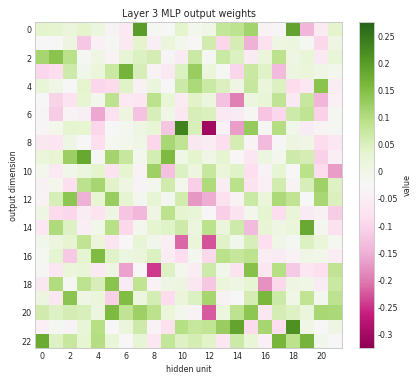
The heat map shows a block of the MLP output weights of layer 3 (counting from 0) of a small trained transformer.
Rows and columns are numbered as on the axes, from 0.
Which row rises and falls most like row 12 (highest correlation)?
20
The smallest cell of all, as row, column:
7, 12
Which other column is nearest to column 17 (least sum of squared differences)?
0
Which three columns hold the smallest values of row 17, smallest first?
8, 6, 18
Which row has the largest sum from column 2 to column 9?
9
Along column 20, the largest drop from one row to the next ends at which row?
5
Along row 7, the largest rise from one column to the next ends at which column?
10
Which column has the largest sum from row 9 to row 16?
19
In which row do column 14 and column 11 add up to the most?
21
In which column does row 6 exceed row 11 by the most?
11
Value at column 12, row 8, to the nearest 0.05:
-0.05
